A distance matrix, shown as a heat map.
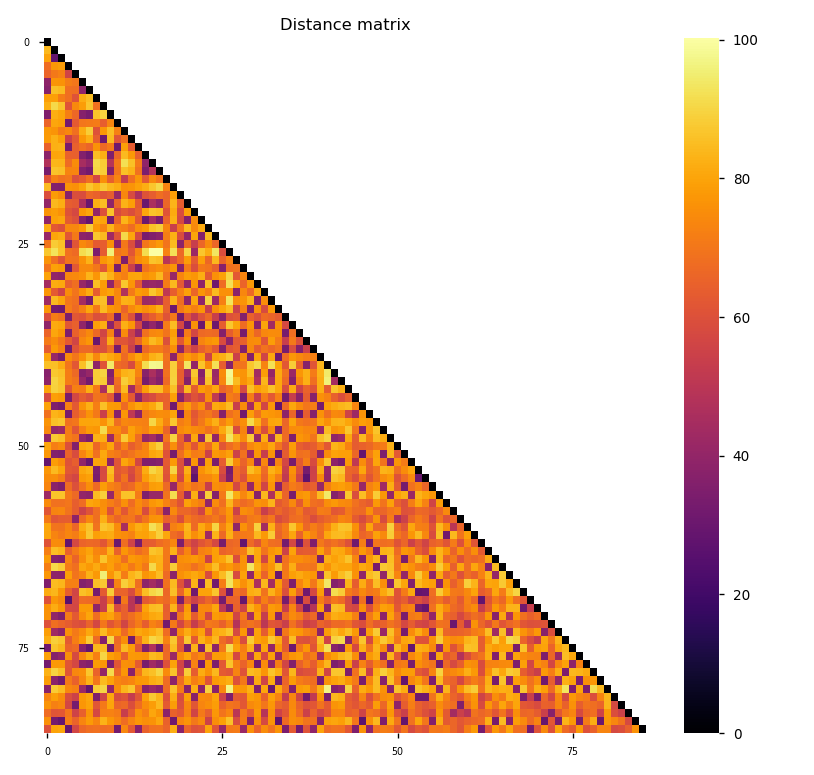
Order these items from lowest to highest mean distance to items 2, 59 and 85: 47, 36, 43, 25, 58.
36, 25, 58, 43, 47
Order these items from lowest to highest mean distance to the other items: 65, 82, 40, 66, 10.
10, 82, 66, 40, 65
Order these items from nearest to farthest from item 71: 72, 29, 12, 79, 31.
79, 29, 31, 72, 12
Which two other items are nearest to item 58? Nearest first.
72, 17
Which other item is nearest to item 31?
27
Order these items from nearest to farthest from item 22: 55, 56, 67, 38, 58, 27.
67, 56, 58, 38, 55, 27
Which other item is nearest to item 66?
33
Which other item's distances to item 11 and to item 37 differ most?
54
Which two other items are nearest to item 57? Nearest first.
61, 23
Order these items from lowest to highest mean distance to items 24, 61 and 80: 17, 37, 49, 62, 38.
49, 62, 38, 17, 37
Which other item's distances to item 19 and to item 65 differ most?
46
